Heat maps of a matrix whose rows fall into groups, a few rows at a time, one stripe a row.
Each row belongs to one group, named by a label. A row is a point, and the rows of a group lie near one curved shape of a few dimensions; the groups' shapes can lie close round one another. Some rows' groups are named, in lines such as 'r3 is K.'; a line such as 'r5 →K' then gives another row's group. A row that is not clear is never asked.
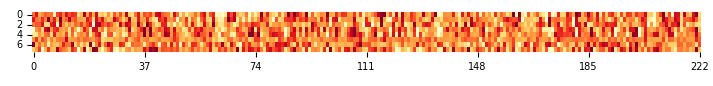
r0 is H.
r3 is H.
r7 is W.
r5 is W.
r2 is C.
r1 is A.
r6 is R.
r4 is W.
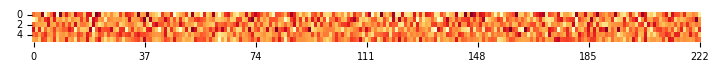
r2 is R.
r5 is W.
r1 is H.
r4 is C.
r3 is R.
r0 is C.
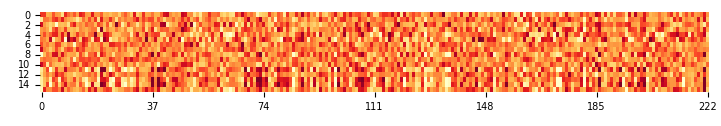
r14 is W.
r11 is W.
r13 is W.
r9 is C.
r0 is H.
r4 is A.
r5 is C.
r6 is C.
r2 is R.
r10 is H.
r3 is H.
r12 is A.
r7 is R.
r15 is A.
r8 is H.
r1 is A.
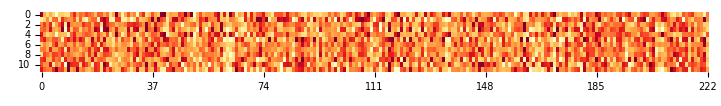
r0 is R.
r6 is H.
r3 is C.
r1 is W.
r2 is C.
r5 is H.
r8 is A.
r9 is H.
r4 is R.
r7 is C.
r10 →C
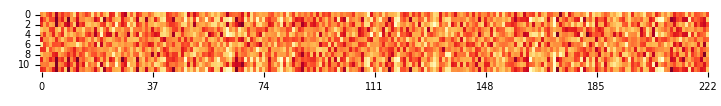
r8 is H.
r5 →R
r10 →R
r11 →A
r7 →H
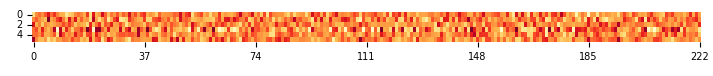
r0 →A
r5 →R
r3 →C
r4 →C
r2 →R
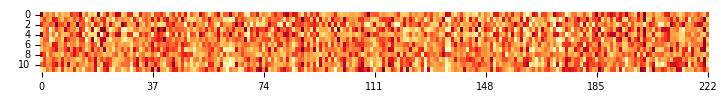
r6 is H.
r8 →H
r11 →W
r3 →W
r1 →H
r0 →R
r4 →R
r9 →A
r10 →A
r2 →A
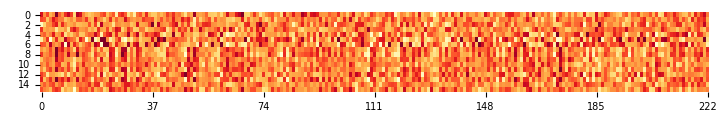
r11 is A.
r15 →C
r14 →C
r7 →A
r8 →A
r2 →H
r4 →C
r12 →H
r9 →A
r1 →C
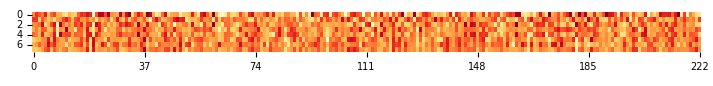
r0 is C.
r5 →H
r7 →H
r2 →C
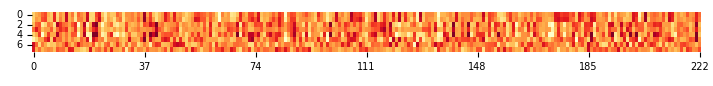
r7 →R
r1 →W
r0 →W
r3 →W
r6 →H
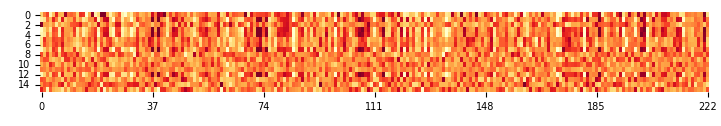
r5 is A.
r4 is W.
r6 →A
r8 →R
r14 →C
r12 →W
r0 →W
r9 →W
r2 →R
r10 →W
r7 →W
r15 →H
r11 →C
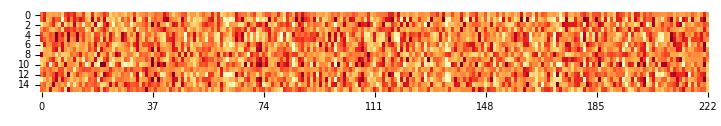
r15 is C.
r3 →W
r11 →C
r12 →A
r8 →R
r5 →A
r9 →W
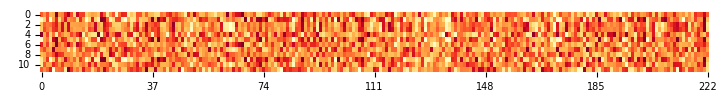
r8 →A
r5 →H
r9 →W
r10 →A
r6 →R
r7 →C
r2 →A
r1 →W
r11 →C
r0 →R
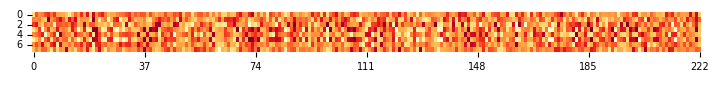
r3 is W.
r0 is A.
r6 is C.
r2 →H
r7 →W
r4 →C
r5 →W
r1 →R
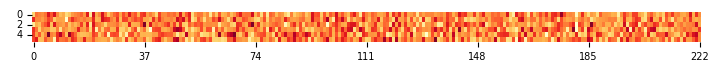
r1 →C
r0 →A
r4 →R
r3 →H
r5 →H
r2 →H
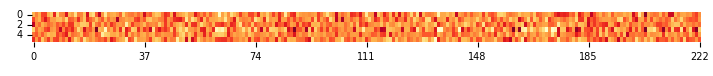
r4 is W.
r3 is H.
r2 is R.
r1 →C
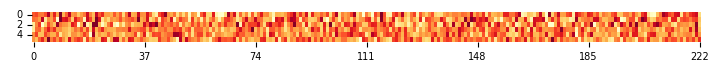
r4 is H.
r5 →A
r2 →W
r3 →A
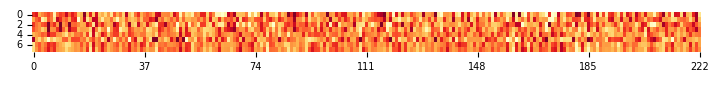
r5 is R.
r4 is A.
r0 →H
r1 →W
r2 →A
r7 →A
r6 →A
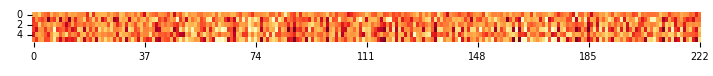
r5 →H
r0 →H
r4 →C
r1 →A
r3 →H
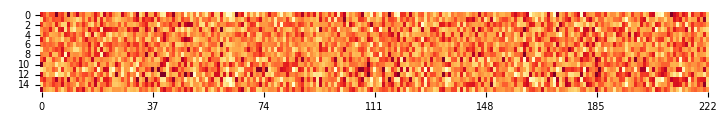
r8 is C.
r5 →H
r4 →W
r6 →C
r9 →H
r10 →R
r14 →A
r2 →C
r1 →A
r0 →A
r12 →R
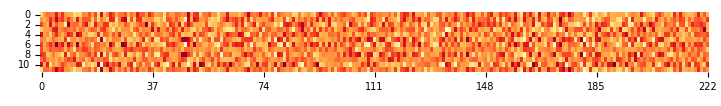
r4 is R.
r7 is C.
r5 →H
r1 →A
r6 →A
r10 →R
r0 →A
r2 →C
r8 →H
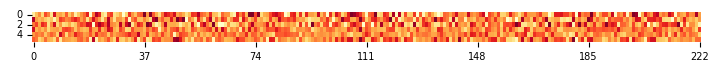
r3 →R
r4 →C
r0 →W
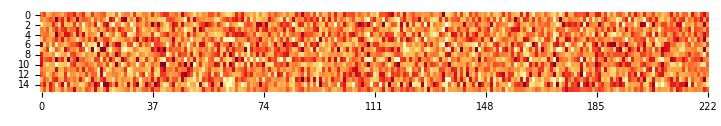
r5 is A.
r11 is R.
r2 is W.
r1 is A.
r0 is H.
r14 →C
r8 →R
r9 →A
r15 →W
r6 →R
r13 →H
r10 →R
